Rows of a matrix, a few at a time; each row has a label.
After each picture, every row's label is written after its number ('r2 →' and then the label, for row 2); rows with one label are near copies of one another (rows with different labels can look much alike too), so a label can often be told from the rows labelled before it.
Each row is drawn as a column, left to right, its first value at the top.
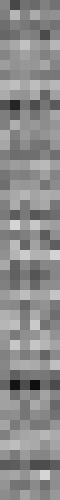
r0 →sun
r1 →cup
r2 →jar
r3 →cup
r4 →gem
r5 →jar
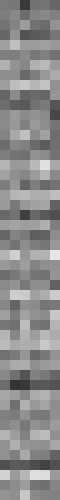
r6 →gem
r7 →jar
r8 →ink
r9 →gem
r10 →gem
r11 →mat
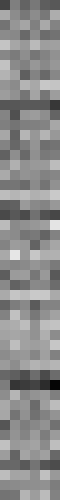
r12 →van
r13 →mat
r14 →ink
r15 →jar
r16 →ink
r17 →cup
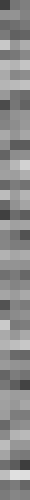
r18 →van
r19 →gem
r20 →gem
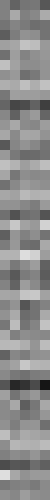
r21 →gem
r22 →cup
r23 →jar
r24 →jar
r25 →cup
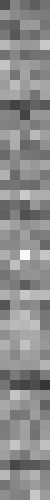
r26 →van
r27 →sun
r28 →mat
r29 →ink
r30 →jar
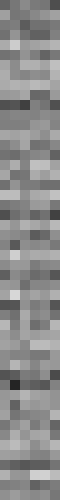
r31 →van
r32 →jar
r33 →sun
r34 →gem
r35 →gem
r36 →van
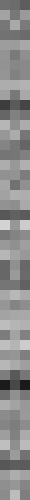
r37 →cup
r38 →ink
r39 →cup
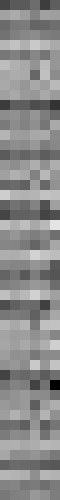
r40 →van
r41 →van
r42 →van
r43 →jar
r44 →van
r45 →cup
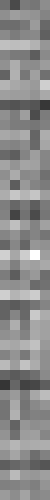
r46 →jar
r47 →van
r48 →jar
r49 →mat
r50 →sun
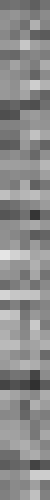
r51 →mat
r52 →mat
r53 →jar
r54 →ink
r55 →gem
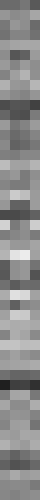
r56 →cup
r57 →mat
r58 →mat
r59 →cup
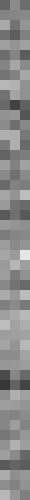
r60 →ink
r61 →sun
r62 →mat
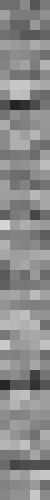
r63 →cup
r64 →sun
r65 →sun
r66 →ink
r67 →gem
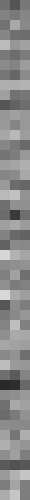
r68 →jar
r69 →ink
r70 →gem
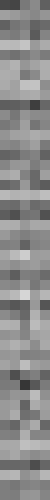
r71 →van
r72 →van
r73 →jar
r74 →sun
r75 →van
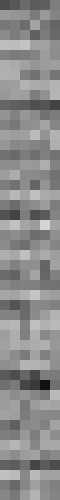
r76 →van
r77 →van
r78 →jar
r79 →ink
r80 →cup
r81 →sun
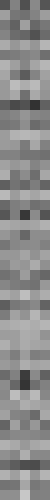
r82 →van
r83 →sun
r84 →ink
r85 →sun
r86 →van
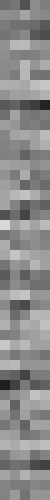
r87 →cup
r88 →jar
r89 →van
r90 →sun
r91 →sun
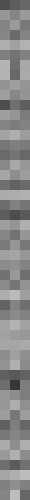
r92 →van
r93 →ink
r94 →van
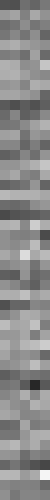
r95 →van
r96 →van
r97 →mat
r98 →cup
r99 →gem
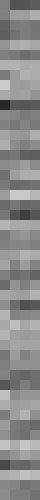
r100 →sun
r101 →van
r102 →van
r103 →van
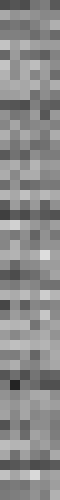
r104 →van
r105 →cup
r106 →van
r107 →gem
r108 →mat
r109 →ink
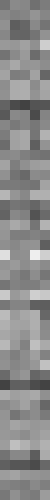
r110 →mat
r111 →sun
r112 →sun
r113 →mat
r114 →jar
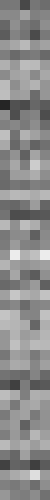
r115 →sun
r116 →mat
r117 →van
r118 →gem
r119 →mat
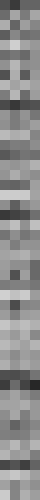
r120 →ink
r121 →van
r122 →ink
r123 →cup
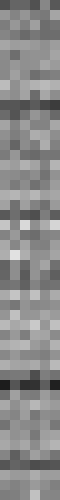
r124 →cup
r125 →mat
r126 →cup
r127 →ink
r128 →sun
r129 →cup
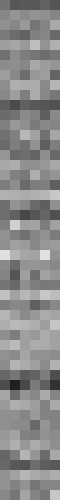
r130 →mat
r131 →cup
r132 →ink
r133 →van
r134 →mat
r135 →ink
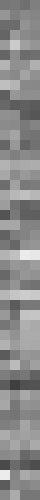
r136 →gem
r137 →jar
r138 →mat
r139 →mat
